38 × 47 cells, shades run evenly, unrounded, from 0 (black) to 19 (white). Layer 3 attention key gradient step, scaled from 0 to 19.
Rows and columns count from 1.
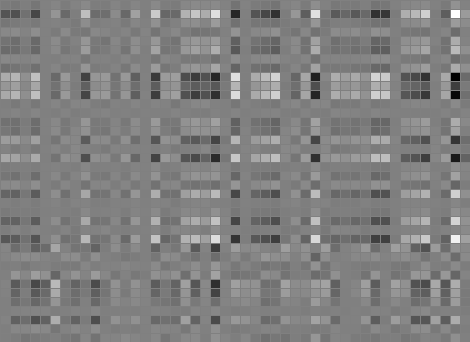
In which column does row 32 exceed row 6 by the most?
24
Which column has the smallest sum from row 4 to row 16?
46
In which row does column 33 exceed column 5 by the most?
32
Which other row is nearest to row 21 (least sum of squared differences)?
4
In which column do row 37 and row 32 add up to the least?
22
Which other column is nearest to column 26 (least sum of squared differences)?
1
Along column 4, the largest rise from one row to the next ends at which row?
9
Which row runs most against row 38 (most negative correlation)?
29
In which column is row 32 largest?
6
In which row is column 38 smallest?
2
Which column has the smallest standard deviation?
15
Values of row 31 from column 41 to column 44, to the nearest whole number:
9 11 11 8
